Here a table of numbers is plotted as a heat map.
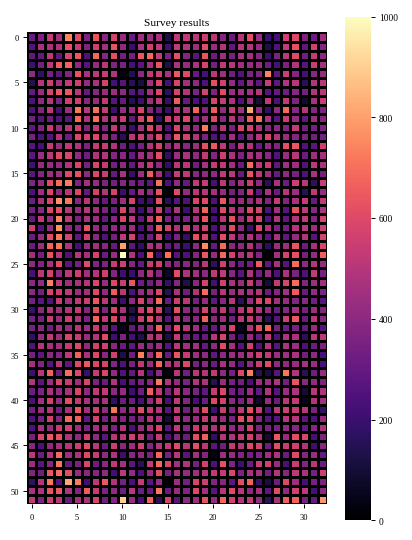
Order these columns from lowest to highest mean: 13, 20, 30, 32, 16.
30, 20, 32, 13, 16
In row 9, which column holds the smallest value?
14
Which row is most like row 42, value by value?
0
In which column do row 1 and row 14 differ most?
26
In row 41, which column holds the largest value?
9
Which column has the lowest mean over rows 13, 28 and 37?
15
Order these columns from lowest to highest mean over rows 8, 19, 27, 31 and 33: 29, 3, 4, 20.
20, 3, 4, 29
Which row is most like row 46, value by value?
38
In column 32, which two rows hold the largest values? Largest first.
51, 24
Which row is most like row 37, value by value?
49
